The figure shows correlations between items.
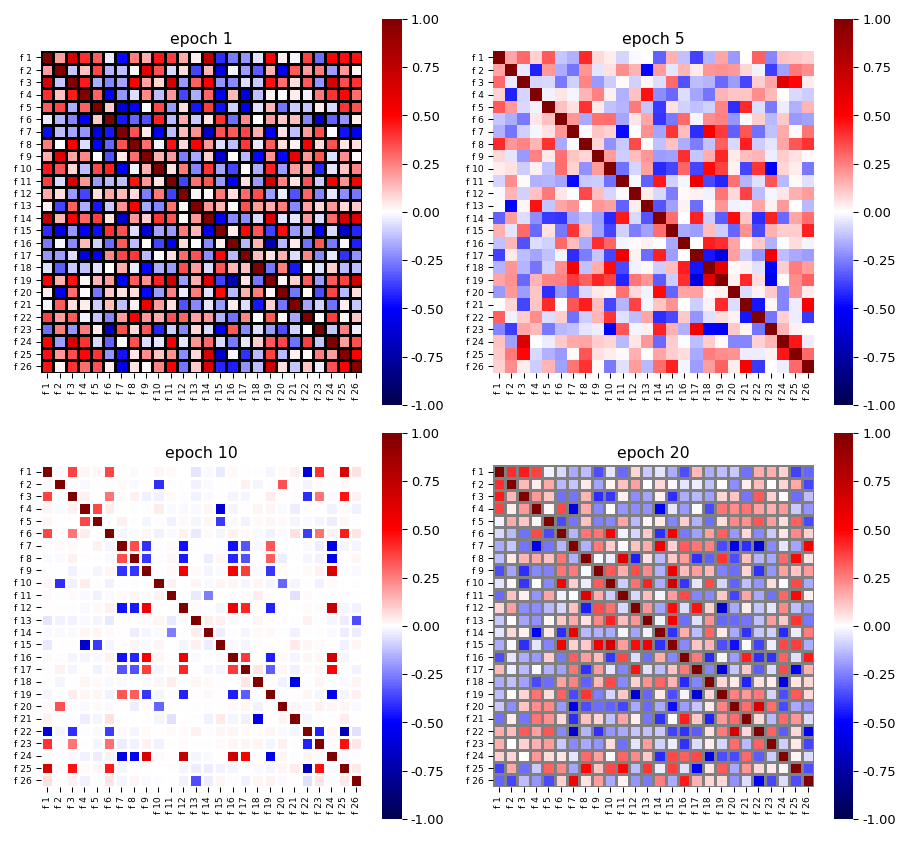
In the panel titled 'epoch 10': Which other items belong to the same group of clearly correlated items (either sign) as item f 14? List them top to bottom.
f 11
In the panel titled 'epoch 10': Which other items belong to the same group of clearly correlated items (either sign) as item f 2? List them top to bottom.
f 10, f 20
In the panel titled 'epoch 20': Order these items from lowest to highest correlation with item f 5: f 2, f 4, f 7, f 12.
f 7, f 12, f 4, f 2
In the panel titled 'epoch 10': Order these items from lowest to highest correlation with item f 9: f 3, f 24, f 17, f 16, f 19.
f 19, f 3, f 17, f 16, f 24
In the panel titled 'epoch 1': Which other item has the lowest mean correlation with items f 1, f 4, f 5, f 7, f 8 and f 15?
f 6
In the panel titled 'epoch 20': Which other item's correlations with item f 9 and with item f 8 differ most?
f 12
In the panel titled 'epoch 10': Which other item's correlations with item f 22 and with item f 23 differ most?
f 25
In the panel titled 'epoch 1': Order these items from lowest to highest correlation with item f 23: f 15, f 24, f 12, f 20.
f 15, f 20, f 12, f 24
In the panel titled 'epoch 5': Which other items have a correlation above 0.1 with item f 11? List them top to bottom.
f 2, f 14, f 17, f 20, f 23
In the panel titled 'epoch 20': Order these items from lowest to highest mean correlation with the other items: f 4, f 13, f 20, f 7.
f 20, f 7, f 4, f 13
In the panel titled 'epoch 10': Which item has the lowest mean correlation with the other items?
f 22
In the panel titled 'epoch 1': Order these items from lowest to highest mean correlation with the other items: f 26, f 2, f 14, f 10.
f 2, f 10, f 26, f 14
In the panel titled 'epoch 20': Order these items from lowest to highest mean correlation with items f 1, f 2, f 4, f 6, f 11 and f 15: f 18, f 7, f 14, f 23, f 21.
f 14, f 7, f 18, f 23, f 21
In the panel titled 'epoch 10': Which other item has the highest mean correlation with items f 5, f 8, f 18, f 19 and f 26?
f 7
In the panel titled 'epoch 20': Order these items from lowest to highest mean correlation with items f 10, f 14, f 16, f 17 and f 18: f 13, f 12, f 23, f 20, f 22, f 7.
f 22, f 20, f 23, f 13, f 12, f 7
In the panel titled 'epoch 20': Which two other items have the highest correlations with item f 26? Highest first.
f 7, f 16
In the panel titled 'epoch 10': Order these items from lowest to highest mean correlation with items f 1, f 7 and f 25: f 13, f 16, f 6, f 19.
f 16, f 13, f 19, f 6
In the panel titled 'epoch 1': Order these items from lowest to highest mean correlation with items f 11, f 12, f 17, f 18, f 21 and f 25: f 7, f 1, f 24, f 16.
f 16, f 7, f 24, f 1
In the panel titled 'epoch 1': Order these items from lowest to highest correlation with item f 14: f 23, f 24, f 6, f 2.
f 23, f 6, f 2, f 24
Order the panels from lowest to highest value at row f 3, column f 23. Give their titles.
epoch 1, epoch 20, epoch 5, epoch 10
